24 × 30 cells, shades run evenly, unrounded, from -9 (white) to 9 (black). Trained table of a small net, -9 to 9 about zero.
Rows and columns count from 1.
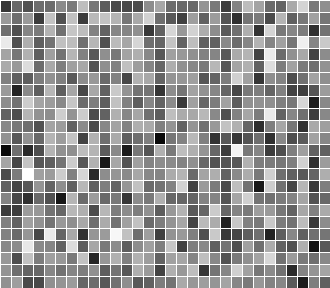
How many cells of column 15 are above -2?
21
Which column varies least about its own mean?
26
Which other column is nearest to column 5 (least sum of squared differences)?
11
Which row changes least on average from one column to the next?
24
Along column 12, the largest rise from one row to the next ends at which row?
7
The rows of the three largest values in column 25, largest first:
20, 12, 13
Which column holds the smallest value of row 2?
14
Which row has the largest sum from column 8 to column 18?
1
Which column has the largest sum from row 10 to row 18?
2
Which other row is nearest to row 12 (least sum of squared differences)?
8
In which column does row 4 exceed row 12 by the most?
5
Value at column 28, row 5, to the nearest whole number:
-3
